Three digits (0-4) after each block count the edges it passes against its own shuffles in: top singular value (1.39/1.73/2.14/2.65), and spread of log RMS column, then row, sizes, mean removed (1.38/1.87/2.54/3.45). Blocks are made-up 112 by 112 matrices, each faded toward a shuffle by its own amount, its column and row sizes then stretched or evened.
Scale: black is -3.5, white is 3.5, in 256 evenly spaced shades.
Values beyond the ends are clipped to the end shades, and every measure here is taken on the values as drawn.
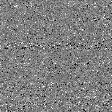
0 1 2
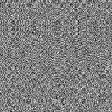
4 1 0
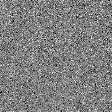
0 1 2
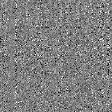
2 3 2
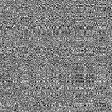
4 0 3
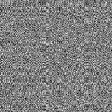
4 2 1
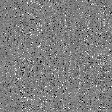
2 2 0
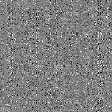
3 3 1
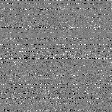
1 0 4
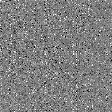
2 2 0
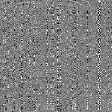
4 4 0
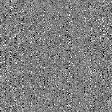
2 3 0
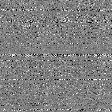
2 0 4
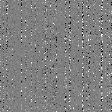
2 4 0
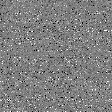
0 0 3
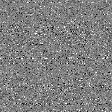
1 0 3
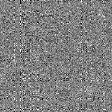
3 3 3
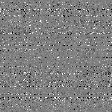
0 2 4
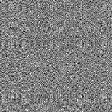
4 1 1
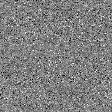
0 0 2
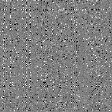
3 3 2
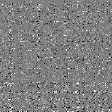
1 3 4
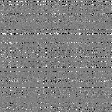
3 2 4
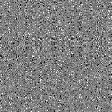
3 2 1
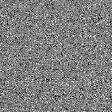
2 1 2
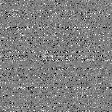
0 1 4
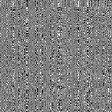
4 4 0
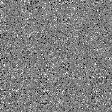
1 1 2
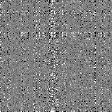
3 4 3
